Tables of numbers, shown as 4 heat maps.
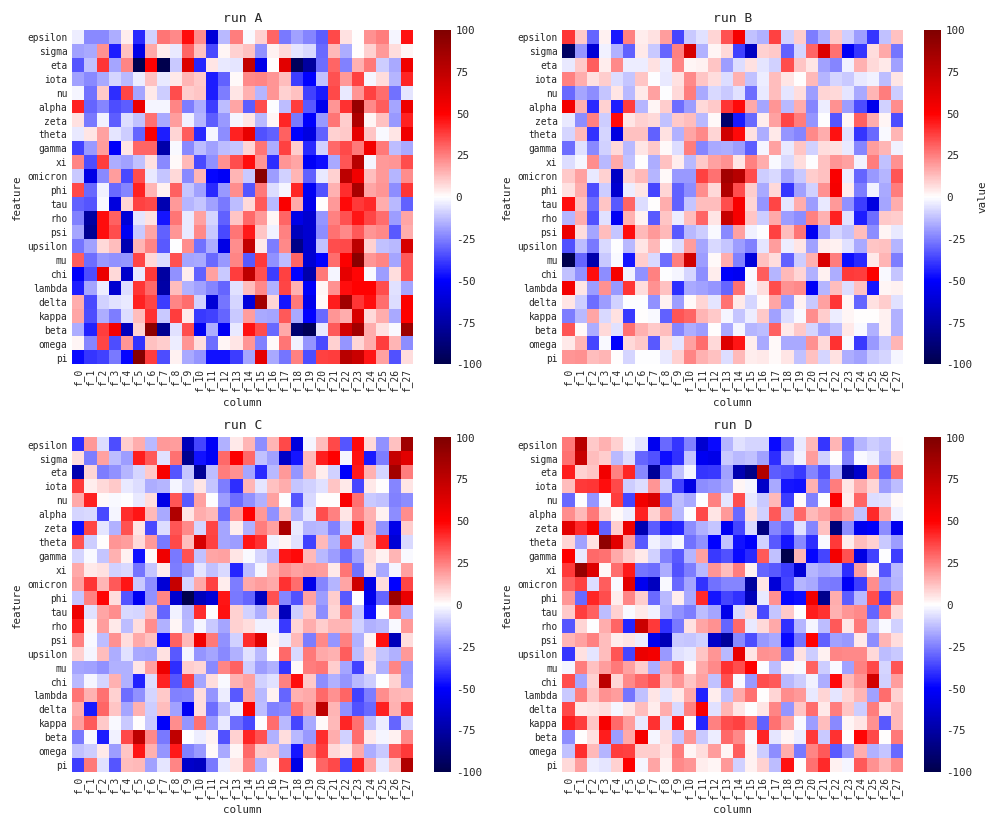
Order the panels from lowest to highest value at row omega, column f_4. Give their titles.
run B, run C, run A, run D
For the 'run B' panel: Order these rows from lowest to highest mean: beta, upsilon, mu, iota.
mu, upsilon, beta, iota
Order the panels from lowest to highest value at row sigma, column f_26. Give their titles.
run D, run A, run B, run C
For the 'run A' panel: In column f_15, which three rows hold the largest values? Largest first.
omicron, delta, pi
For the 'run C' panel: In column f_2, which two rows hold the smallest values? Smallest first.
beta, alpha
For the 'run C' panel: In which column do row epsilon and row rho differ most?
f_0
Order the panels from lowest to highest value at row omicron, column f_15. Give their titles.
run D, run C, run B, run A
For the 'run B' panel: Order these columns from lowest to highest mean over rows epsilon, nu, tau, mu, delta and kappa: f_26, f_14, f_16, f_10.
f_16, f_26, f_14, f_10
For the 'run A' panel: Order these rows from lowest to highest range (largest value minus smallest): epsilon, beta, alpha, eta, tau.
epsilon, tau, alpha, eta, beta
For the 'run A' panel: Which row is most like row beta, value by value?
upsilon
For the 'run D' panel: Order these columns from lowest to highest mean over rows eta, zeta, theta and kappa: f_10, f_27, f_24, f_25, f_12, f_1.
f_24, f_12, f_10, f_27, f_25, f_1
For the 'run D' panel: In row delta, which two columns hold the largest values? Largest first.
f_11, f_0
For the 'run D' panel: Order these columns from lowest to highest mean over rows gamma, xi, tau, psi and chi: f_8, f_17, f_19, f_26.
f_8, f_19, f_17, f_26
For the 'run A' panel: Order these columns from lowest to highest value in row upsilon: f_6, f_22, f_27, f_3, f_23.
f_3, f_6, f_22, f_27, f_23
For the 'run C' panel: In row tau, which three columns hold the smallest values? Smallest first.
f_17, f_24, f_7
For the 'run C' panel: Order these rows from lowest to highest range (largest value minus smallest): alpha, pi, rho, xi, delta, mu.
xi, rho, mu, alpha, delta, pi
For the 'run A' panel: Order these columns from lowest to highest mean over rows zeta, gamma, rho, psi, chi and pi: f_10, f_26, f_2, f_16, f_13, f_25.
f_26, f_16, f_10, f_13, f_25, f_2
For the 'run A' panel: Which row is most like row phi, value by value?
mu
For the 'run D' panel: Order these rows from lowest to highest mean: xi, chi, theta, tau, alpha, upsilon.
theta, xi, tau, upsilon, alpha, chi
